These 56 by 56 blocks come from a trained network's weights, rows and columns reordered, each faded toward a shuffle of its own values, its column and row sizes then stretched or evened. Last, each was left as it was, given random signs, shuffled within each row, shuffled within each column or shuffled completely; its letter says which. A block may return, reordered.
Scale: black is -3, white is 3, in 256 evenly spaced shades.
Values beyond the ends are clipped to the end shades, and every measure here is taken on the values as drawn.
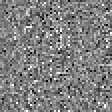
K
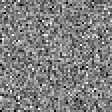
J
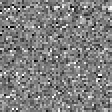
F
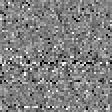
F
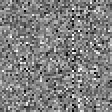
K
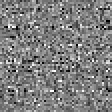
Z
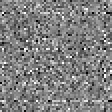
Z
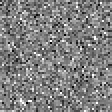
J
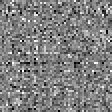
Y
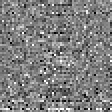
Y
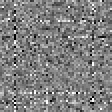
Z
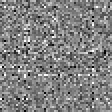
Z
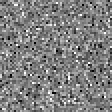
J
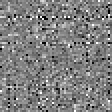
Y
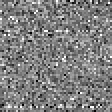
F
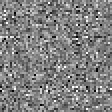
Z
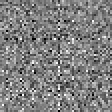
Y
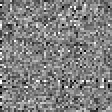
Z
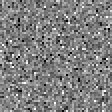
J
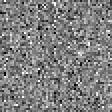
K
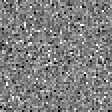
J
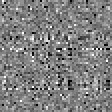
Y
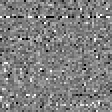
F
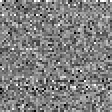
F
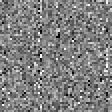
K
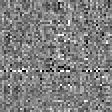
Y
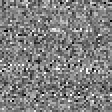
F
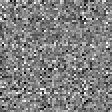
Z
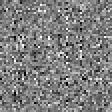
Z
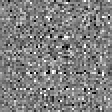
Y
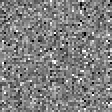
K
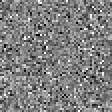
K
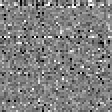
Y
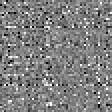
Y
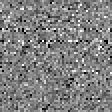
F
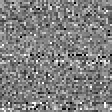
F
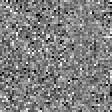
K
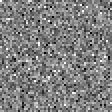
J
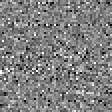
F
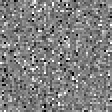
K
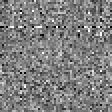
Z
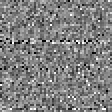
F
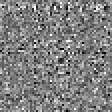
Z
